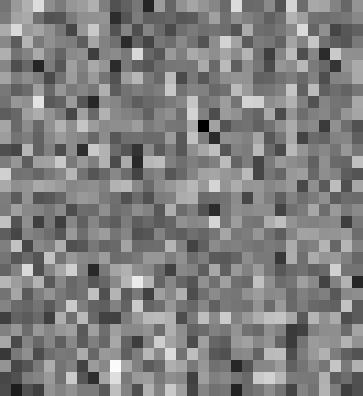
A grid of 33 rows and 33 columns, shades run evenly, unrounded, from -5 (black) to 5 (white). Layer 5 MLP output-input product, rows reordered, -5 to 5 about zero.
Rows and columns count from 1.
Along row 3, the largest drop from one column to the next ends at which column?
29
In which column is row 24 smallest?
33
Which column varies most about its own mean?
11
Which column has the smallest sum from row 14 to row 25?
26
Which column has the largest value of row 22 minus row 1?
14
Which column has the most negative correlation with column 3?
16
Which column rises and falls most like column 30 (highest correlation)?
25
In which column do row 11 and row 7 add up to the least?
19
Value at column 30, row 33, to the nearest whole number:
2
